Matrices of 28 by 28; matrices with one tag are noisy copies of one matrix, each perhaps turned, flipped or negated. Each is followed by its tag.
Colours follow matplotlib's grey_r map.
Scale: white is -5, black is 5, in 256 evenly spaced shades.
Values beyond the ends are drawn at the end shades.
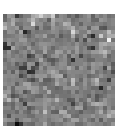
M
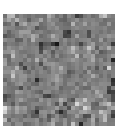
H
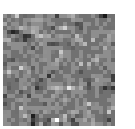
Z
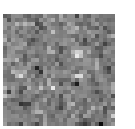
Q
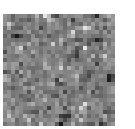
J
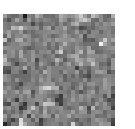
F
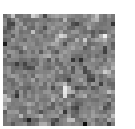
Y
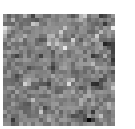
M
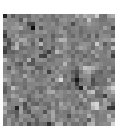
F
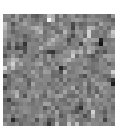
J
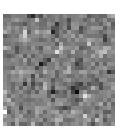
Q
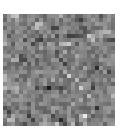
Z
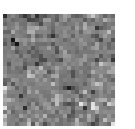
F
